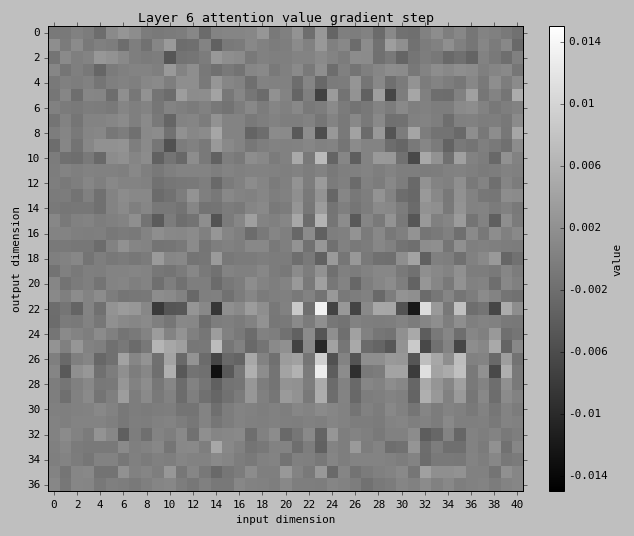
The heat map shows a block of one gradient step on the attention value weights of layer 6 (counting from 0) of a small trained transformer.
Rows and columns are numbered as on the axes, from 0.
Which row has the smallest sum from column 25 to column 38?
2
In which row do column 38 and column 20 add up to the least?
22
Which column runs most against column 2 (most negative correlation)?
28
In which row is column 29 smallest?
5
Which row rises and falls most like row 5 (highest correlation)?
8
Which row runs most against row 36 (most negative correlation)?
34
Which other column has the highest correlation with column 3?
20
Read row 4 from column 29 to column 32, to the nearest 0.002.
-0.002 0 0.002 0
